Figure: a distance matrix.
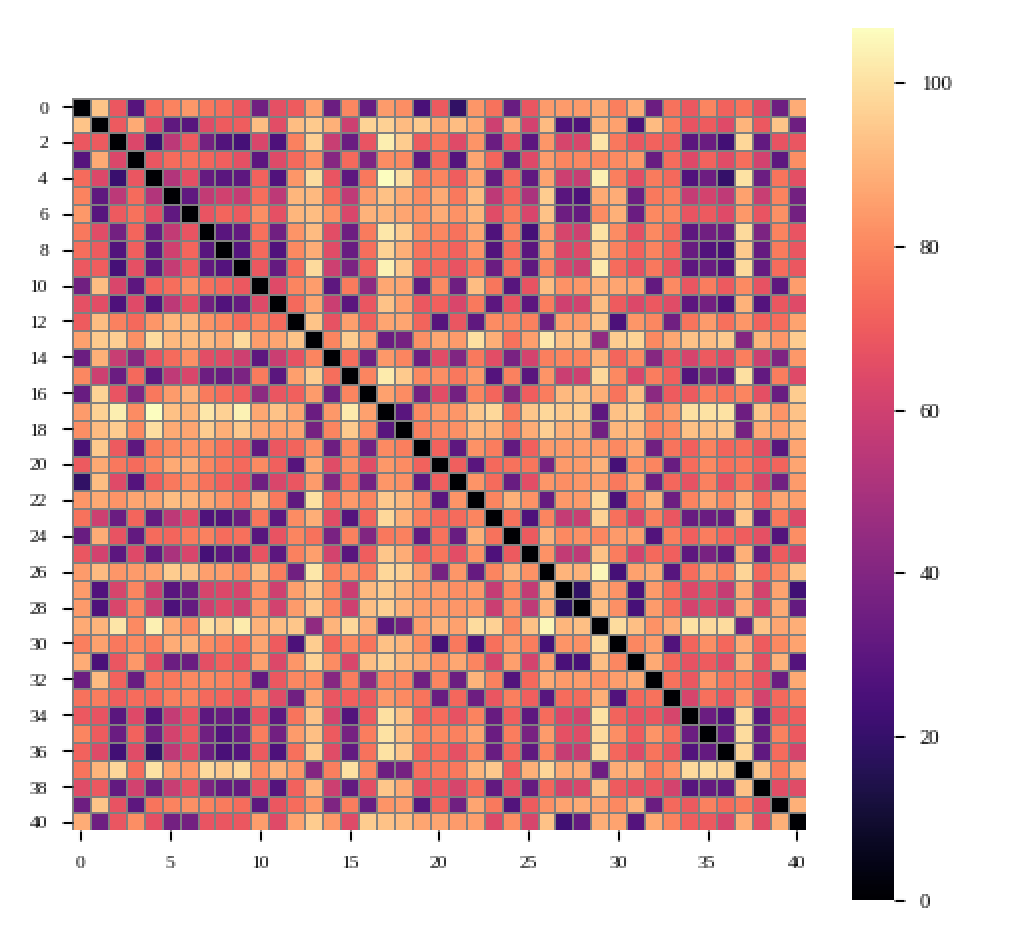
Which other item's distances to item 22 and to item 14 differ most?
10
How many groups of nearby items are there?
5
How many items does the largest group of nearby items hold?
13
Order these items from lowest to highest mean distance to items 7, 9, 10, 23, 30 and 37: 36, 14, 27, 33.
36, 14, 33, 27
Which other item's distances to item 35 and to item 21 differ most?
0
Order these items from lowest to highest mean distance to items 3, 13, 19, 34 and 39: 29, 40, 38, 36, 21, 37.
21, 38, 36, 37, 29, 40
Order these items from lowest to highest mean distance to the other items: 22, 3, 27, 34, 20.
34, 3, 27, 20, 22
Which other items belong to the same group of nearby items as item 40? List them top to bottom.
1, 5, 6, 27, 28, 31
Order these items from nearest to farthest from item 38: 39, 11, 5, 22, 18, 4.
11, 4, 5, 39, 22, 18
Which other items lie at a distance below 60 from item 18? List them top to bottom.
13, 17, 29, 37
